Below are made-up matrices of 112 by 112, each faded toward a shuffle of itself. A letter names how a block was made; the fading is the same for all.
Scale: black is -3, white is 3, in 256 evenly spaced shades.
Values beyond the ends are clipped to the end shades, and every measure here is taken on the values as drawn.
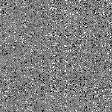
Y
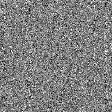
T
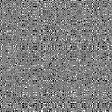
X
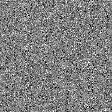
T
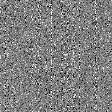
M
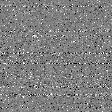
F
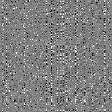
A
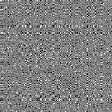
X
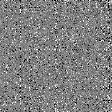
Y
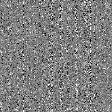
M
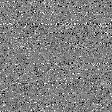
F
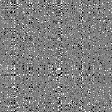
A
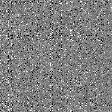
Y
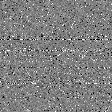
F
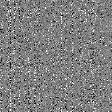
Y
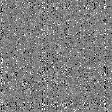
Y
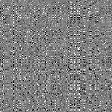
X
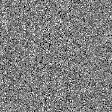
T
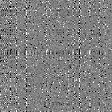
A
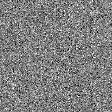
T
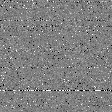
F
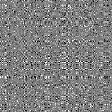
X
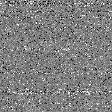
F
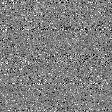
F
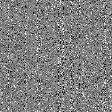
M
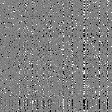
A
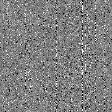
M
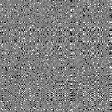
X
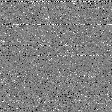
F
